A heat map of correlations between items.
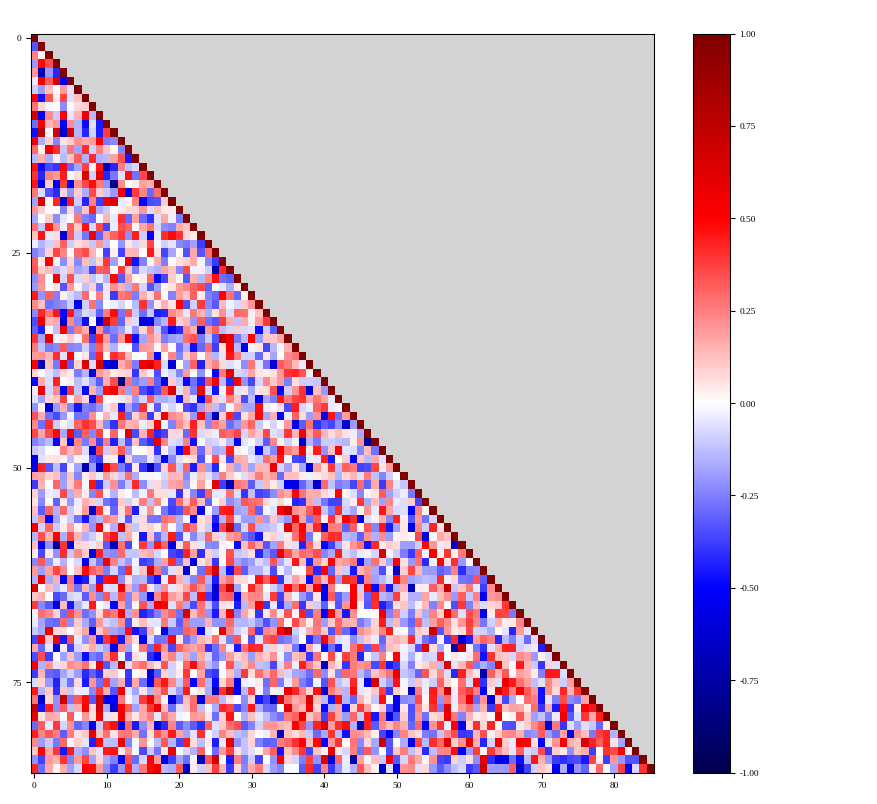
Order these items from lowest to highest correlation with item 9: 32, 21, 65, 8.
32, 65, 8, 21
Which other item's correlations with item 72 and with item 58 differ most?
74
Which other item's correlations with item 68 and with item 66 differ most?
48
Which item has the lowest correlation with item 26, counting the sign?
14
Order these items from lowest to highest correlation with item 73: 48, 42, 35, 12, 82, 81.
42, 81, 35, 48, 82, 12
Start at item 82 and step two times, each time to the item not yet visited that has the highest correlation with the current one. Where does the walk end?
60
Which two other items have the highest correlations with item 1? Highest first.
11, 19
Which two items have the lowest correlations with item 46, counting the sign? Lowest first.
47, 75
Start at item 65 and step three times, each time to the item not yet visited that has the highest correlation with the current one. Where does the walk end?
17
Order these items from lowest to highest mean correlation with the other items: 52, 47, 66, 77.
52, 47, 66, 77
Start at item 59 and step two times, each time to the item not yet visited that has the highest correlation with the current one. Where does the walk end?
54
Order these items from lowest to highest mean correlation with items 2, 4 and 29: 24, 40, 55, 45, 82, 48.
40, 24, 82, 48, 55, 45
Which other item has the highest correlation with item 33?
10
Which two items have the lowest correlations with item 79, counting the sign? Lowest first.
49, 47
